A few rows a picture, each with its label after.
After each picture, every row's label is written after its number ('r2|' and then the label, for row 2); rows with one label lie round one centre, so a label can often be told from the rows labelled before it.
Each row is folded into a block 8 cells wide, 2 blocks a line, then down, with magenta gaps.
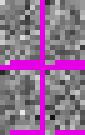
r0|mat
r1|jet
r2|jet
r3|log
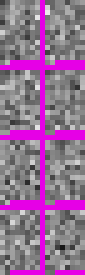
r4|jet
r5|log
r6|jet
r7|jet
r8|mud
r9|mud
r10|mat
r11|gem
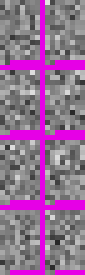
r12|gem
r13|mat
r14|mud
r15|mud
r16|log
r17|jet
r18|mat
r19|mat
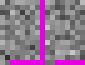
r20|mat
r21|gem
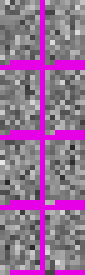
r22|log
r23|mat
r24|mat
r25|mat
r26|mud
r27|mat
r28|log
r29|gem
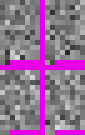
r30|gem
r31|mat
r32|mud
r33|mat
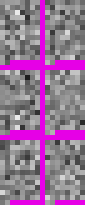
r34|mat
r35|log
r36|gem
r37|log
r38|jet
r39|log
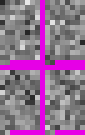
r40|jet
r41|gem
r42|mud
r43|log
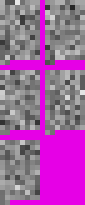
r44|log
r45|gem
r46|mud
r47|mat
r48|mat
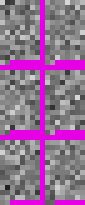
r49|mat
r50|mat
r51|log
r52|log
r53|log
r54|gem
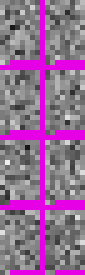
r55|log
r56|mat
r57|gem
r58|jet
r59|gem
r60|mat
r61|mud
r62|mat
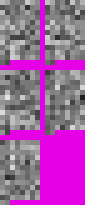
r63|gem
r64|gem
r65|gem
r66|jet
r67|jet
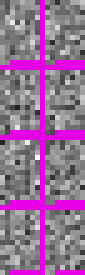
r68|jet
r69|mud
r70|gem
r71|gem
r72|jet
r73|jet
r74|mat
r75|log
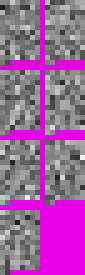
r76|gem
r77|mud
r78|log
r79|log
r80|log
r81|jet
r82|gem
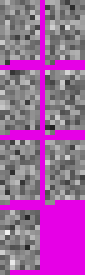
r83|gem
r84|gem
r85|mud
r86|mat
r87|log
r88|mat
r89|gem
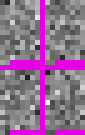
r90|jet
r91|mud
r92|gem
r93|jet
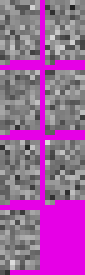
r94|mat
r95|gem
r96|mat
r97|jet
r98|mat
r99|mat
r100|gem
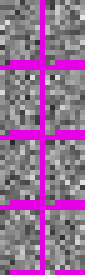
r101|gem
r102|jet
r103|mat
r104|log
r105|mud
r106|jet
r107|jet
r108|mat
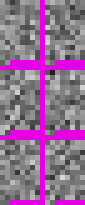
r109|mud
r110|gem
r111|log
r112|jet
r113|mud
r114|log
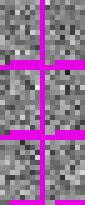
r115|mat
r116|mat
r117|jet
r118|log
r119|gem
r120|mat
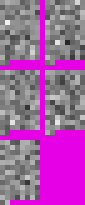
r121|gem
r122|mud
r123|gem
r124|gem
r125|mud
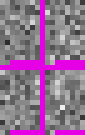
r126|mud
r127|log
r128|mat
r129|jet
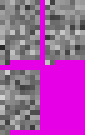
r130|gem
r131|mat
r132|gem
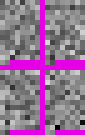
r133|log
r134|gem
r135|gem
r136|log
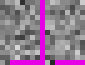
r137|gem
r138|gem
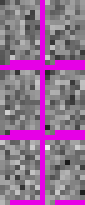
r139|jet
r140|mud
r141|jet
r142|jet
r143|mat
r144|log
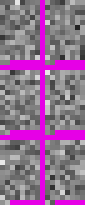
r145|log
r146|mud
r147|mud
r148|mat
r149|mud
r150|mat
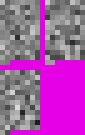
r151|mat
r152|mud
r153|log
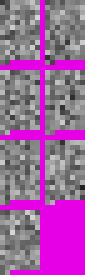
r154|jet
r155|jet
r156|mud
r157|mat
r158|mat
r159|mud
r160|jet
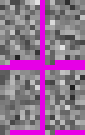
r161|mud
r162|gem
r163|jet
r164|mat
